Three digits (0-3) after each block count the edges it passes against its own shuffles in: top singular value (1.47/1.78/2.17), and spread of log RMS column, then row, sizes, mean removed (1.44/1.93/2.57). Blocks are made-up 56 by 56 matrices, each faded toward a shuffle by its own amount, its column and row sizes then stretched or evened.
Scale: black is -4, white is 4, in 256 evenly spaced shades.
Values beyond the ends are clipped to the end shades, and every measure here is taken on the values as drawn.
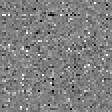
1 1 1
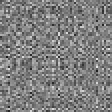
3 3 1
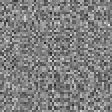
3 2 0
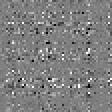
1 2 3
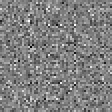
2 1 1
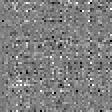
2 2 2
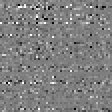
0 1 3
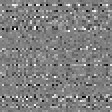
3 1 3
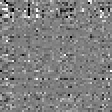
2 2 3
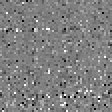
0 1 2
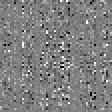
1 3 1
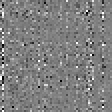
2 3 1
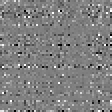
2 2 3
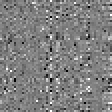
3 2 1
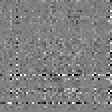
3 2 3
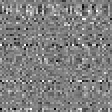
3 0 3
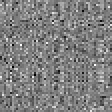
3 1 1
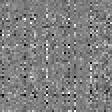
2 3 2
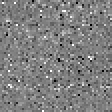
1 1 1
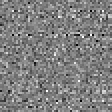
2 0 2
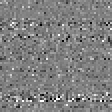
0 0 3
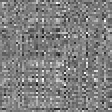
3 3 1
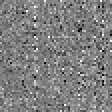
1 2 0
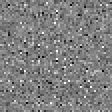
0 1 1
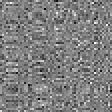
3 1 0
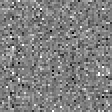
1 2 0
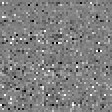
0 0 2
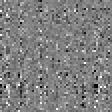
1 3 1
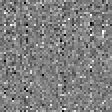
1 2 0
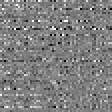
2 0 3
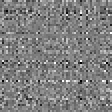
3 2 3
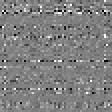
3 1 3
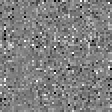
0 2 1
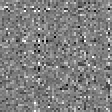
2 2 1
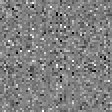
0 2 0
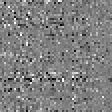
2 2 2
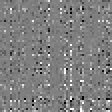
2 3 2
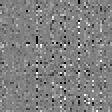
1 3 0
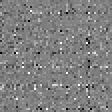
1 1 2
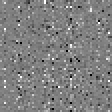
0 2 1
